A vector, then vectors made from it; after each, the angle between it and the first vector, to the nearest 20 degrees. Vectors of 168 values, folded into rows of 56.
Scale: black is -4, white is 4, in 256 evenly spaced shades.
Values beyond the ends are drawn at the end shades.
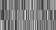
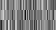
160 degrees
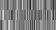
140 degrees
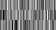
60 degrees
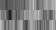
60 degrees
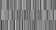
140 degrees
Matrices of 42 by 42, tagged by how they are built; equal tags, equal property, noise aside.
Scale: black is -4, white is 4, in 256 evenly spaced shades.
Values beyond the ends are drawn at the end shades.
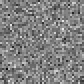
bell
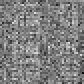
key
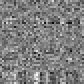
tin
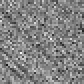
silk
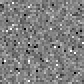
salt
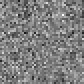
tin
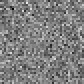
bell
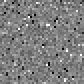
salt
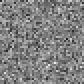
bell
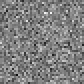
bell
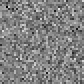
bell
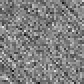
silk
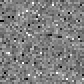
salt
